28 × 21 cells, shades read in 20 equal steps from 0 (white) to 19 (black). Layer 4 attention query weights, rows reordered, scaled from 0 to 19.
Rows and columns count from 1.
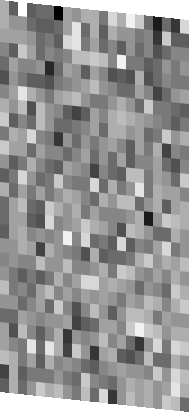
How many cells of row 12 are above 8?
12
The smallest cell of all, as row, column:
1, 3
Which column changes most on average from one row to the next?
14
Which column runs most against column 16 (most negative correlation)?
9
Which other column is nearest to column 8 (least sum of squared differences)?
2
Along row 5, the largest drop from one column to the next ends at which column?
16
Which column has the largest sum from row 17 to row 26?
5
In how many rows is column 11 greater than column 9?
11
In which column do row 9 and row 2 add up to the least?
19
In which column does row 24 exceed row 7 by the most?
8
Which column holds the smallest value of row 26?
20
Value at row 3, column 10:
10
